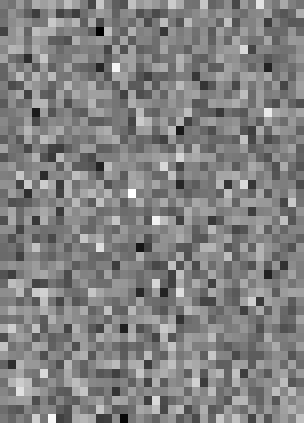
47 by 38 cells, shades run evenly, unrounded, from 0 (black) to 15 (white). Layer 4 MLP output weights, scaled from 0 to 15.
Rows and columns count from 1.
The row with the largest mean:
1
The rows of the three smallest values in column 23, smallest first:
15, 21, 36
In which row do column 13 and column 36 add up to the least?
4
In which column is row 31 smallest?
34
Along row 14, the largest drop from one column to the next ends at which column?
24
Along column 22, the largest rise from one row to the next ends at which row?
39
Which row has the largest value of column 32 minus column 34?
31
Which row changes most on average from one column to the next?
47
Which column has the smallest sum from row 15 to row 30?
3
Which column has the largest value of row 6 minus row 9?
25
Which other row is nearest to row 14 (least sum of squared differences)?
29
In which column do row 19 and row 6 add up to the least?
13
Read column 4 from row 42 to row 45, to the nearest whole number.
7 11 11 9
